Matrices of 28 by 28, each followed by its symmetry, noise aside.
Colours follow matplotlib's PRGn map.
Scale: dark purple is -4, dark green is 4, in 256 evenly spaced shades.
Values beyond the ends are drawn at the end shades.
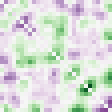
symmetric.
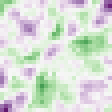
symmetric.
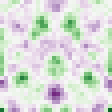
mirrored left to right.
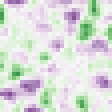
antisymmetric.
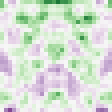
mirrored left to right.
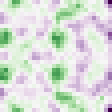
mirrored top to bottom.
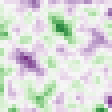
antisymmetric.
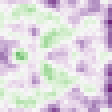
mirrored top to bottom.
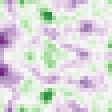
mirrored top to bottom.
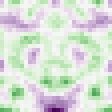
mirrored left to right.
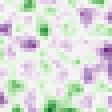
antisymmetric.
